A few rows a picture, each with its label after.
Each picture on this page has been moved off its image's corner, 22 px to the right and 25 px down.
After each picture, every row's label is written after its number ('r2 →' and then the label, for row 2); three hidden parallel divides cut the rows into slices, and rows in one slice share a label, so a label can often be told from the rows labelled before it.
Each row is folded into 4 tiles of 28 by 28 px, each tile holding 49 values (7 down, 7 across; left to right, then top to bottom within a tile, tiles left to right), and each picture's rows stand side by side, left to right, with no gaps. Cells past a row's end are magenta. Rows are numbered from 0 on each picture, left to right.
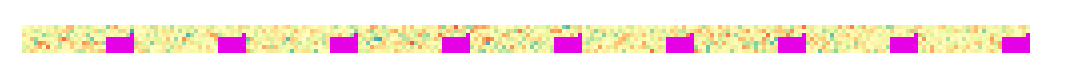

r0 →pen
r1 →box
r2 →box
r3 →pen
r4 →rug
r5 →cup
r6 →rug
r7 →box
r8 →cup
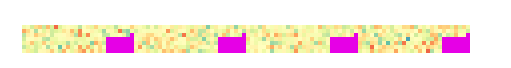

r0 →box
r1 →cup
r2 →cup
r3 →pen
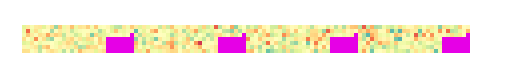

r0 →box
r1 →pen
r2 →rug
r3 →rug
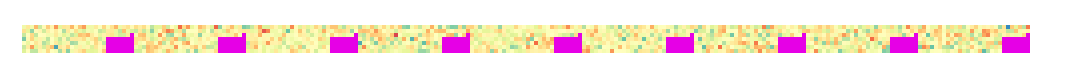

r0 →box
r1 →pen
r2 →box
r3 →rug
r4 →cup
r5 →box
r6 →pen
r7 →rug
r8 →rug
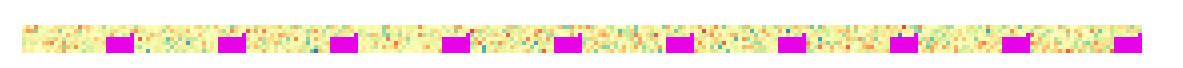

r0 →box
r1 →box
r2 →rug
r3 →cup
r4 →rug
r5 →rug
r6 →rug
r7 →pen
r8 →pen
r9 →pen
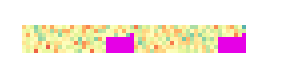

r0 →pen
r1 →pen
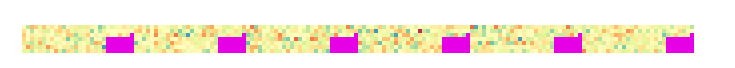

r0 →cup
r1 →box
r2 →rug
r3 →pen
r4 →pen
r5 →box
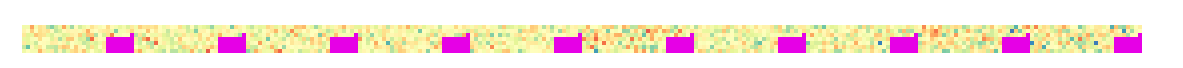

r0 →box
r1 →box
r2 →cup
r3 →box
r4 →cup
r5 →rug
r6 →box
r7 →box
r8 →rug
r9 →rug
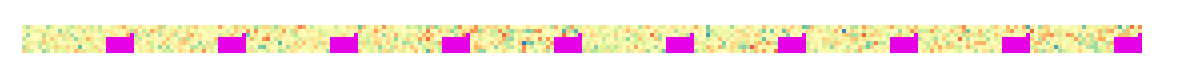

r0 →box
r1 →box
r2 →box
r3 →rug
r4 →rug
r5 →box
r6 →pen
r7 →rug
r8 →pen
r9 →rug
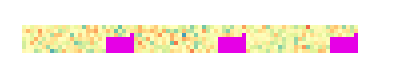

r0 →rug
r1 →rug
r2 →box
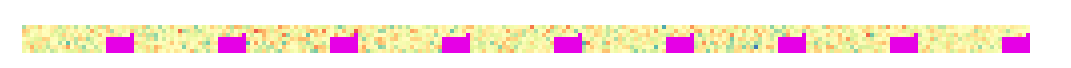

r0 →box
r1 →cup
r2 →rug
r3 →box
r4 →cup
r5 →box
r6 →rug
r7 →cup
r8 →box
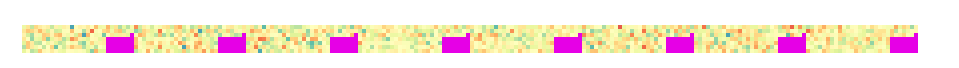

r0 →rug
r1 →pen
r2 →rug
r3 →cup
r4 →cup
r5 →pen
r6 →pen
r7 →box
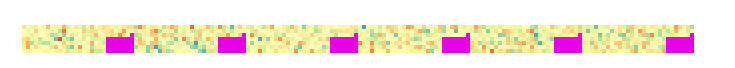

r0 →cup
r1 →rug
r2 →cup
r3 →pen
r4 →pen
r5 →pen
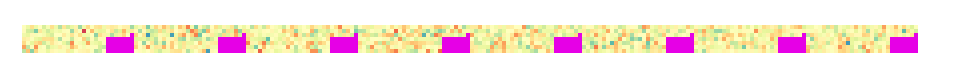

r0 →cup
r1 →pen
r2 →pen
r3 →pen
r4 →cup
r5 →cup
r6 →cup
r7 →cup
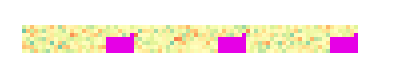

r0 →cup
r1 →cup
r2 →box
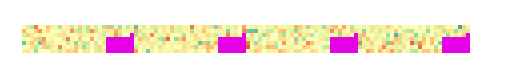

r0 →rug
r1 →rug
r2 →pen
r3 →pen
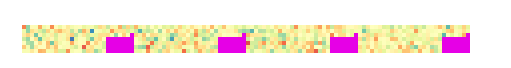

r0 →pen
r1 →pen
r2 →pen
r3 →cup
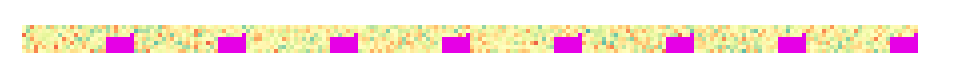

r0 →pen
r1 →pen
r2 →cup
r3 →cup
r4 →cup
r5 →pen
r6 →rug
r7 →rug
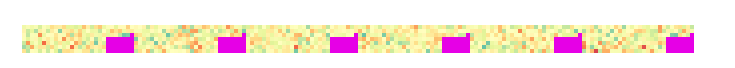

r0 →box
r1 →pen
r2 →box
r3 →box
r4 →box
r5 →pen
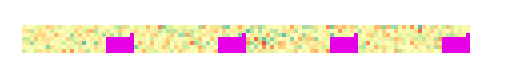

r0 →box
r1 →box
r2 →pen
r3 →cup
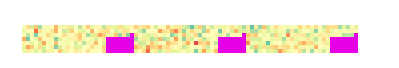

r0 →box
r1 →pen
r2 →cup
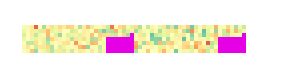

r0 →cup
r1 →pen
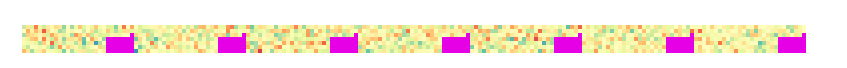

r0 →rug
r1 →pen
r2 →pen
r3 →rug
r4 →rug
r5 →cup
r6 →box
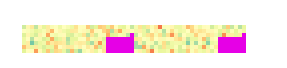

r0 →cup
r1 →box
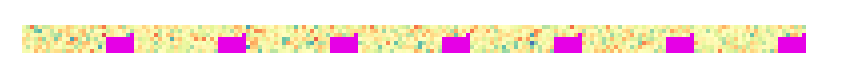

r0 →pen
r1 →box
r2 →rug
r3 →rug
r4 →rug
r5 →pen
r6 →cup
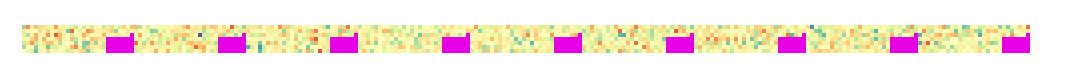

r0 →rug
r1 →pen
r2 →rug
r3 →box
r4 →box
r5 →pen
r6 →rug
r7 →pen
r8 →rug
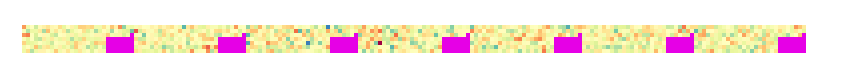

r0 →cup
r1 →box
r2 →rug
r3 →rug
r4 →rug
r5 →box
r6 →cup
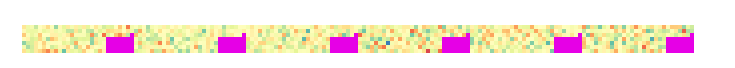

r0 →cup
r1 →cup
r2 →box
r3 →pen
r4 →box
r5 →pen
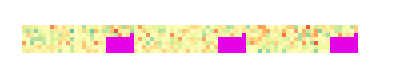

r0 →pen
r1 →box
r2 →rug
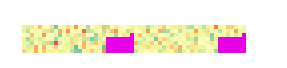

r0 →pen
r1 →cup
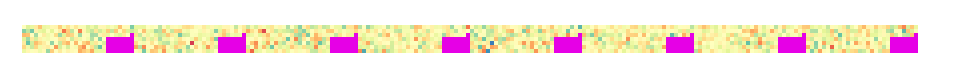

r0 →pen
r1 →cup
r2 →rug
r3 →box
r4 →pen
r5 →cup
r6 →box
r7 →pen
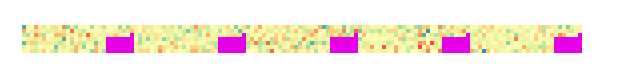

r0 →rug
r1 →cup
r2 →rug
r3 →pen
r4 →box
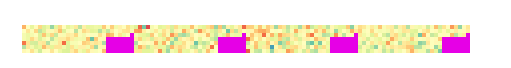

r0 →cup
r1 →rug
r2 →rug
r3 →box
